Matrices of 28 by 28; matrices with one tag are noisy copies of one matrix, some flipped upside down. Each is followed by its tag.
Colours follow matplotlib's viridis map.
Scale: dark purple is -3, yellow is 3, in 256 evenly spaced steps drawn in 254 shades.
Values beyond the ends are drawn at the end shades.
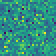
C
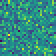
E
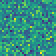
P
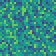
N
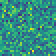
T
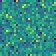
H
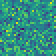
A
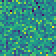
T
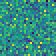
T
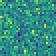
N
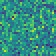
H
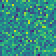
E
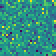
A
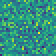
E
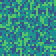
A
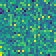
P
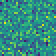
T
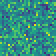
P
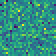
T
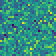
E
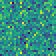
A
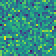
P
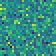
P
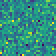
E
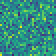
C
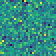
T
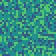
C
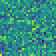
C
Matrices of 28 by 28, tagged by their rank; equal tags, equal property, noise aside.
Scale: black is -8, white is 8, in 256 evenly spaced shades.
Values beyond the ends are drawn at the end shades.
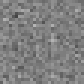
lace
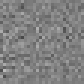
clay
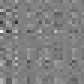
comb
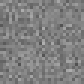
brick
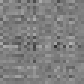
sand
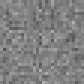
lace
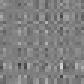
comb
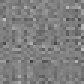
clay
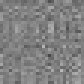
clay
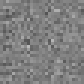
brick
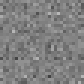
brick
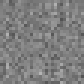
brick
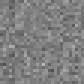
brick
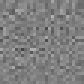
clay
